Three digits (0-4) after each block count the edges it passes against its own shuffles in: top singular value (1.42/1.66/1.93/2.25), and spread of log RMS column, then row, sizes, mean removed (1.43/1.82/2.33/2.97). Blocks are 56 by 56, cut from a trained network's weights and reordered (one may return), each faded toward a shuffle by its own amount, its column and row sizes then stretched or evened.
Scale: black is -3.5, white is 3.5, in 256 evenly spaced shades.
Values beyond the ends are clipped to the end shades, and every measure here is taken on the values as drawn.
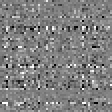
3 2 4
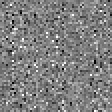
0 2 0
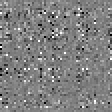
0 3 3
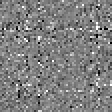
1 2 2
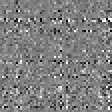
2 3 4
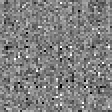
1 1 1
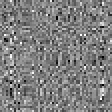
4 3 0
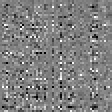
2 4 3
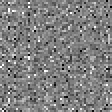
2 2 1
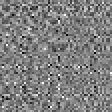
4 1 2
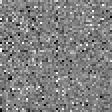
1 1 1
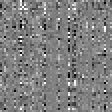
3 4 1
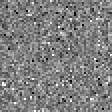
0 0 0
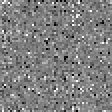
0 2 2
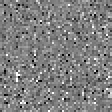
0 1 1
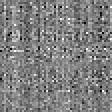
3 0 3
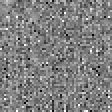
0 1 0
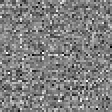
3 0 1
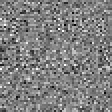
2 1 3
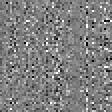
2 4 2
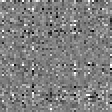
0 3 3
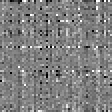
3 2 3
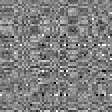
4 0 3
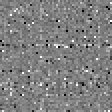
0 1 2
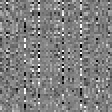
4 4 0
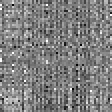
4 1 1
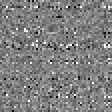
2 1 3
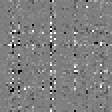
2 3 2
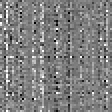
3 4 2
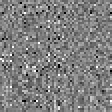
2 2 1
